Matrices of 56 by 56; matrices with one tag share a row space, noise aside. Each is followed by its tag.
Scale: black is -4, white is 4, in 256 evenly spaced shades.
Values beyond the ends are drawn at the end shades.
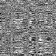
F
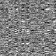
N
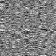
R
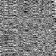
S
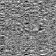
R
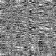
F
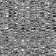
N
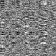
R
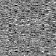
N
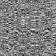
N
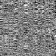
S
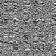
S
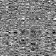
N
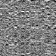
N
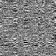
S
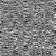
S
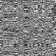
S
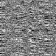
F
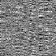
F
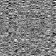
N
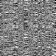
S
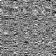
S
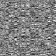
N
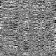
S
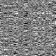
S
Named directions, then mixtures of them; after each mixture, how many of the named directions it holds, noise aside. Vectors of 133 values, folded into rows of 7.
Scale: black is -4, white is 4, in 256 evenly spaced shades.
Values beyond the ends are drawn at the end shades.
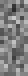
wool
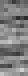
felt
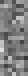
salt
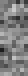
three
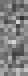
two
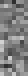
two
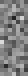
two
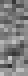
three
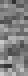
two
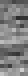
one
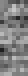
three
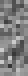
three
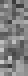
three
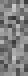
one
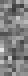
two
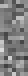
one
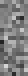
two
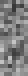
three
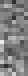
two
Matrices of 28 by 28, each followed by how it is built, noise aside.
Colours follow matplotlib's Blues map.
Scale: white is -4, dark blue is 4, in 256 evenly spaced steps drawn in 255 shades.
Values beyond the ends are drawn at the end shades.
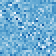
block diagonal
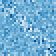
banded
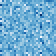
uneven columns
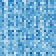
blocks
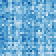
blocks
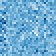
uneven columns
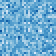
blocks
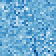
block diagonal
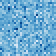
uneven columns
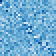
banded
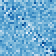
banded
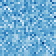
diagonal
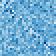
banded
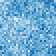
smooth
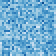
blocks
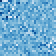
block diagonal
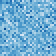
Toeplitz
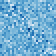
banded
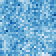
smooth
